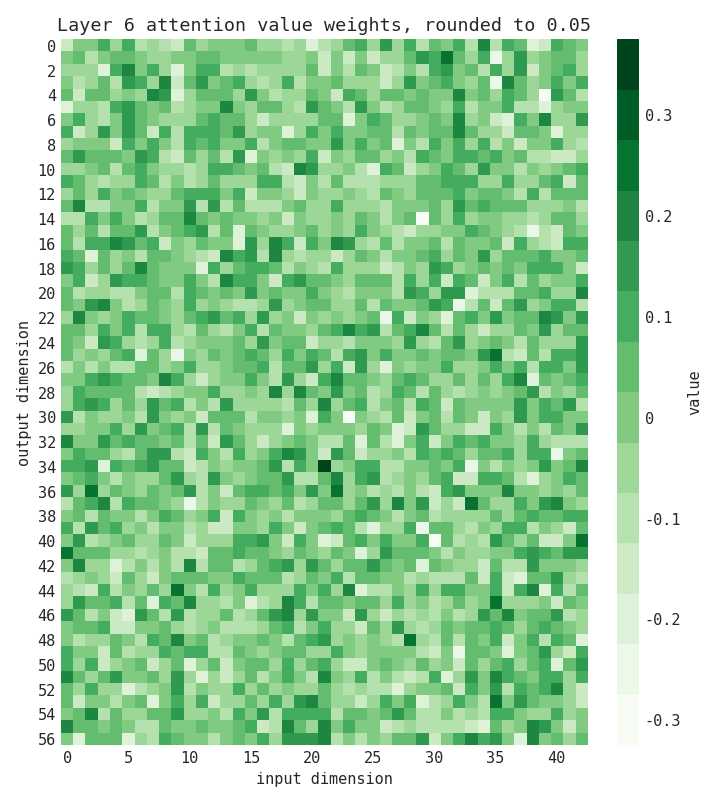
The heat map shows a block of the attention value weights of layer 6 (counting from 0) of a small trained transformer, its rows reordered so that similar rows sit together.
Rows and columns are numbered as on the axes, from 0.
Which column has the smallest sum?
26
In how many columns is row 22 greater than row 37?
17
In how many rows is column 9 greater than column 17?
23
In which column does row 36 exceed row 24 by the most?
2
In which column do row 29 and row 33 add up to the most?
7
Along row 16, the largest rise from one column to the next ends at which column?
15
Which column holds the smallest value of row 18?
11
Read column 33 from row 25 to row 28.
0 -0.05 -0.05 -0.05
